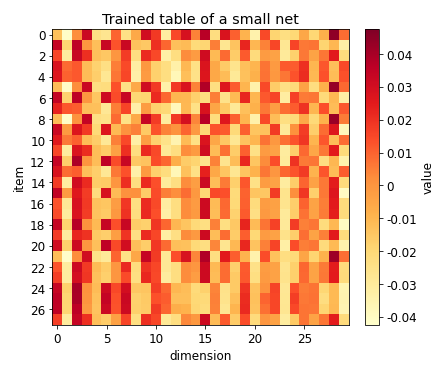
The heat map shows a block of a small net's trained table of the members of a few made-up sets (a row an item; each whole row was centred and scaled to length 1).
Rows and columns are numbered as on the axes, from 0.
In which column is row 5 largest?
28
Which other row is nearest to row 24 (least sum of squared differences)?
1
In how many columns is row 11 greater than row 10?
17
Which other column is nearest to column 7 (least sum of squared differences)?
0
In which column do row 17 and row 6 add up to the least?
23
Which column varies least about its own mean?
4
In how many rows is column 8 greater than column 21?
2
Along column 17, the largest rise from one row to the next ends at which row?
21
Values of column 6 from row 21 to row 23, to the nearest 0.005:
0.01 0 0
